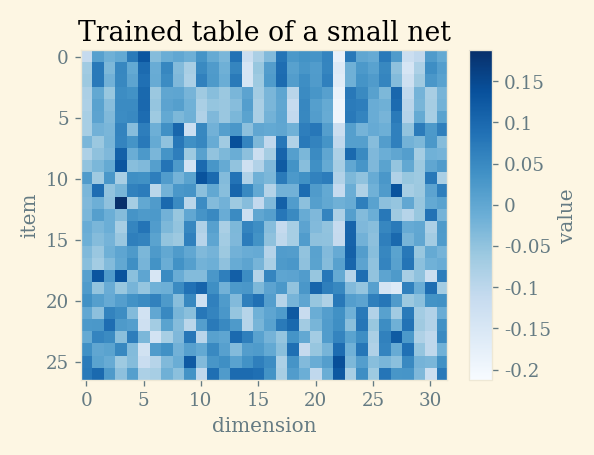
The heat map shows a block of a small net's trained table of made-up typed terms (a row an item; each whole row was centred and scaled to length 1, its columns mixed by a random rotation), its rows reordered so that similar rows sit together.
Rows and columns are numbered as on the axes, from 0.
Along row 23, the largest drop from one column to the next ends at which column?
10
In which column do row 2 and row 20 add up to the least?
28
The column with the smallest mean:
22
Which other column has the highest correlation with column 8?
20
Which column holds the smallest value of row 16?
16
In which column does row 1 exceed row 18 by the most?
30
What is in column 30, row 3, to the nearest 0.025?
-0.075
